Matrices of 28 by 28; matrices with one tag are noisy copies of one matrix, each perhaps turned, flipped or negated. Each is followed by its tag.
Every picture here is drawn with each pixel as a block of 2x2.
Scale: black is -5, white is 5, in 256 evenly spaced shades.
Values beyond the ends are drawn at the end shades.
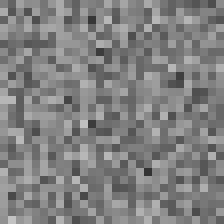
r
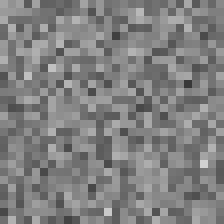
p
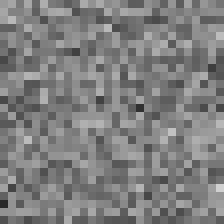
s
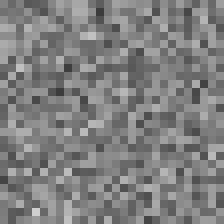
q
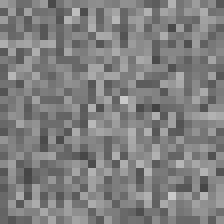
r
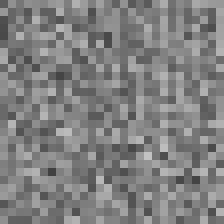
r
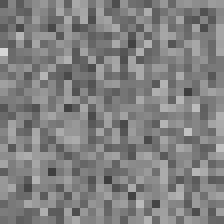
r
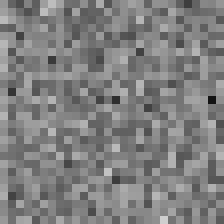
s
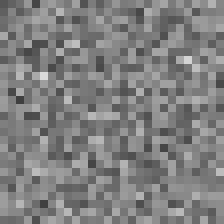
p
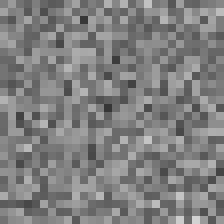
q
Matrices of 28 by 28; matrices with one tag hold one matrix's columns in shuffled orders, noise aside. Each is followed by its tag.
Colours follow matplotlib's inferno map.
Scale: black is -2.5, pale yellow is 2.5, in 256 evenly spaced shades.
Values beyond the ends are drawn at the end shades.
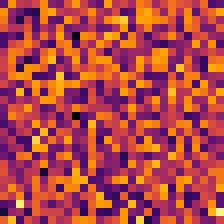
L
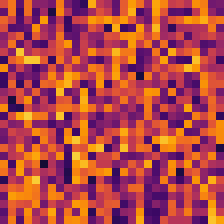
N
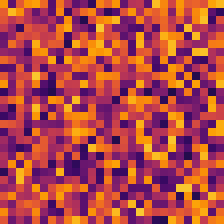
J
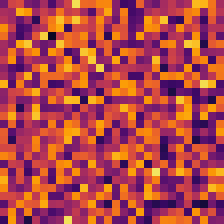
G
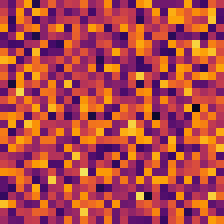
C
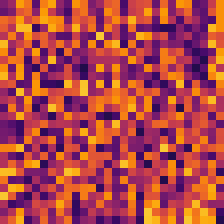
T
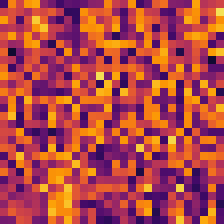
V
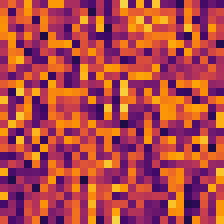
V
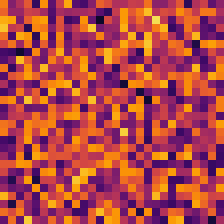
G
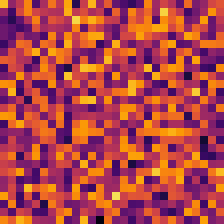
G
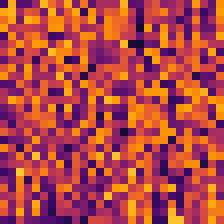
V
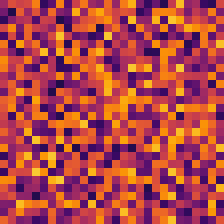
C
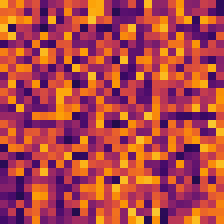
N
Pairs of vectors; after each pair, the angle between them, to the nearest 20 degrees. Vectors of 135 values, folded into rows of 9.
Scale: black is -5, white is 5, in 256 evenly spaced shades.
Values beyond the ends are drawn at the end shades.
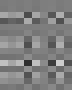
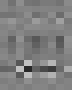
120 degrees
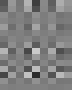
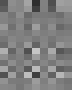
20 degrees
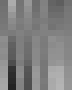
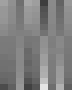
80 degrees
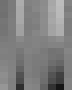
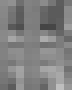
140 degrees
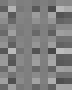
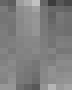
100 degrees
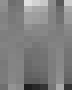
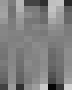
120 degrees
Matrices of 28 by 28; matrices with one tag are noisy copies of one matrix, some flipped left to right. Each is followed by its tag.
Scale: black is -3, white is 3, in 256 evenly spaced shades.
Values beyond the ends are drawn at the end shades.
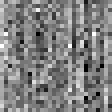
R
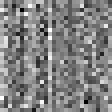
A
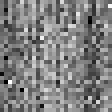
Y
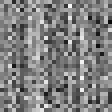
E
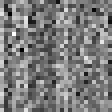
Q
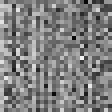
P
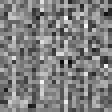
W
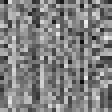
W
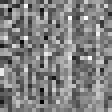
W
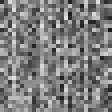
W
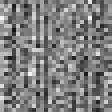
P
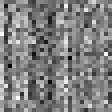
Q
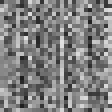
A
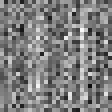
E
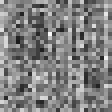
R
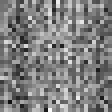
Y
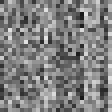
Q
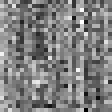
R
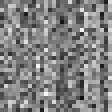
Q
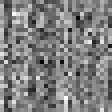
Q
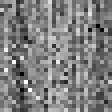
Y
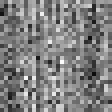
Y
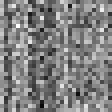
Q
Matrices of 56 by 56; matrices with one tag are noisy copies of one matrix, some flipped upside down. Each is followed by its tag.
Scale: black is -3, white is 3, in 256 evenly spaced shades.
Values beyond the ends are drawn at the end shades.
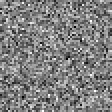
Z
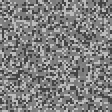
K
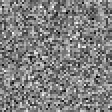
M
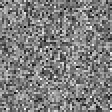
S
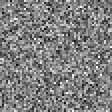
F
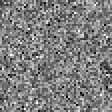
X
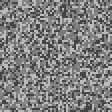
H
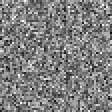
F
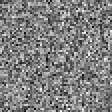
K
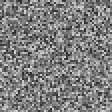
F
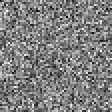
S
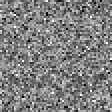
Z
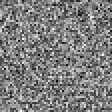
H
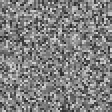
H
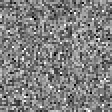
S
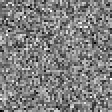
S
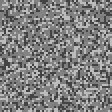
S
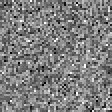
X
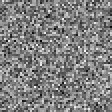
K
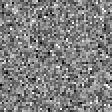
X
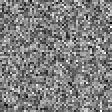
X
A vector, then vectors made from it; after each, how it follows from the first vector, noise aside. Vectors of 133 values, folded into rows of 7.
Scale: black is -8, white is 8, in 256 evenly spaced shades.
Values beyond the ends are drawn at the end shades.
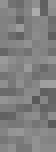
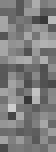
wrapped around, negated, scaled up.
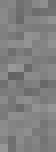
wrapped around, shrunk.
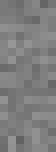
reversed, negated, shrunk.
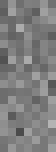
sign-scrambled.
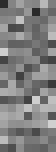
negated, scaled up.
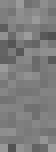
reversed, partly zeroed.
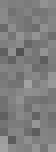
reversed, partly zeroed.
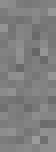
wrapped around, negated, shrunk.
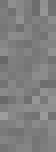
negated, shrunk.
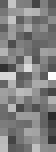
wrapped around, negated, scaled up.
